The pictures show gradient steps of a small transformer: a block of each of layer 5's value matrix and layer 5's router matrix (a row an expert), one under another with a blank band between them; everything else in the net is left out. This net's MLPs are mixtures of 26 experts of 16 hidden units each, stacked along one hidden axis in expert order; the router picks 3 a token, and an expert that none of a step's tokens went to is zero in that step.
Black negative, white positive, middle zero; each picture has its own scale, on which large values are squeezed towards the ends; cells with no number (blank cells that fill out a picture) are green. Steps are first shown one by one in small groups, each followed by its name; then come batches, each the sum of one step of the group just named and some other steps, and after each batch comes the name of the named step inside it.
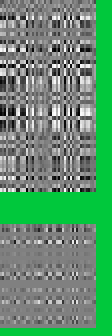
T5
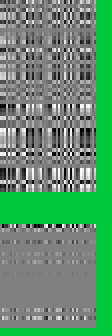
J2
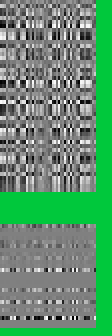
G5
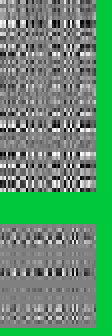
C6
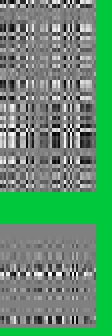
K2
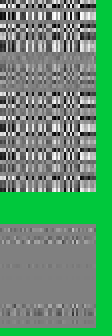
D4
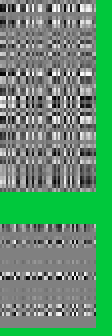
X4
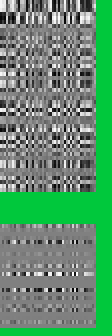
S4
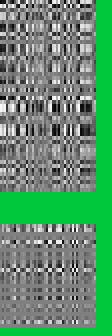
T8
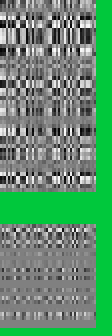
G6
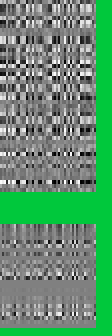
X4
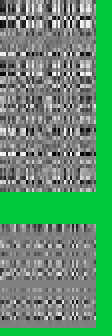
X4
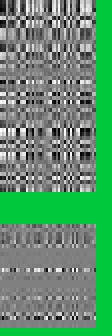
G5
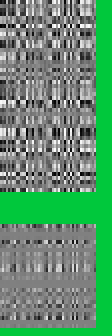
G5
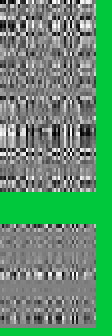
K2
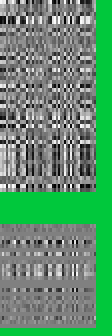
S4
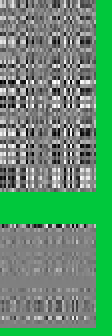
J2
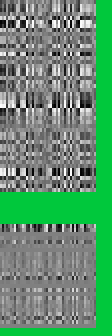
X4
